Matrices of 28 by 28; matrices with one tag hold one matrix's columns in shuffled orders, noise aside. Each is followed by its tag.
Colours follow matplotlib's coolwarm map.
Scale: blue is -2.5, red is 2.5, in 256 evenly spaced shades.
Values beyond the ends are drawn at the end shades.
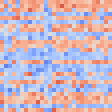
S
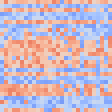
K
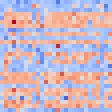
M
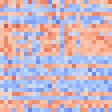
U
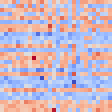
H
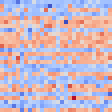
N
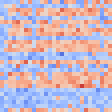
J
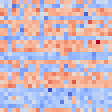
J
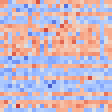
U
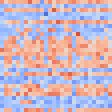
K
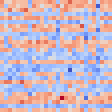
S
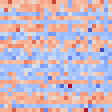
S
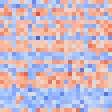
J
